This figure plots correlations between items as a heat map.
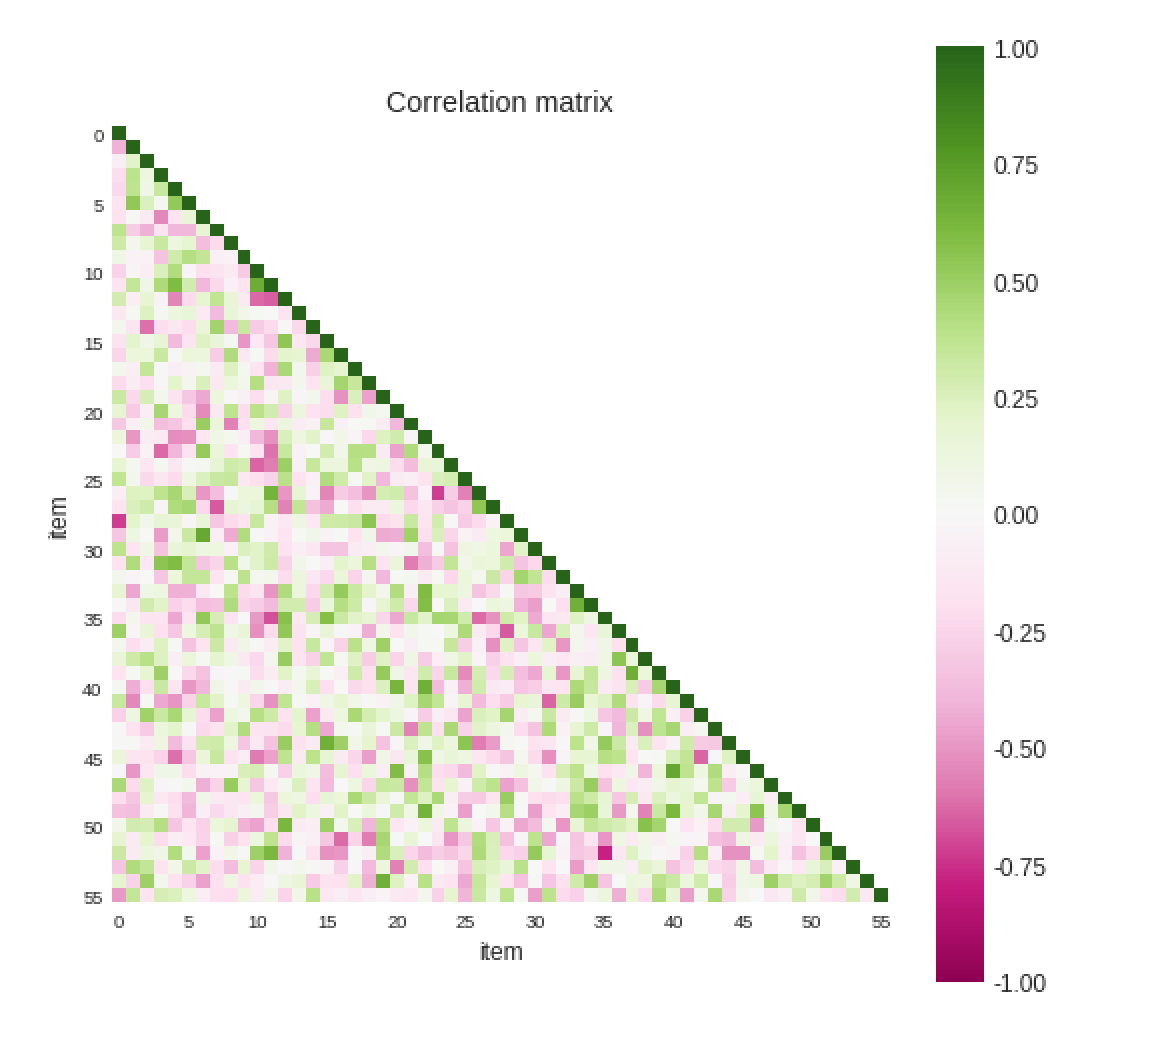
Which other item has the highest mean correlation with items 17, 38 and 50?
12
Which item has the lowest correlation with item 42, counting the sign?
45
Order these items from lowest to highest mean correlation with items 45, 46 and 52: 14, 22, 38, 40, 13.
38, 13, 14, 22, 40
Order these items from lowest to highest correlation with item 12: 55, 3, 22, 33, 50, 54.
55, 3, 54, 22, 33, 50
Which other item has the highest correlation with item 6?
29
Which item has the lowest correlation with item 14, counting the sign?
2
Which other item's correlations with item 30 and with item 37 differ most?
39
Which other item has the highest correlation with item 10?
11
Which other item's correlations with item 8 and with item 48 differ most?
21
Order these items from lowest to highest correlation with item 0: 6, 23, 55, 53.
55, 53, 6, 23
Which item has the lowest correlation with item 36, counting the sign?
28
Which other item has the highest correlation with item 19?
54
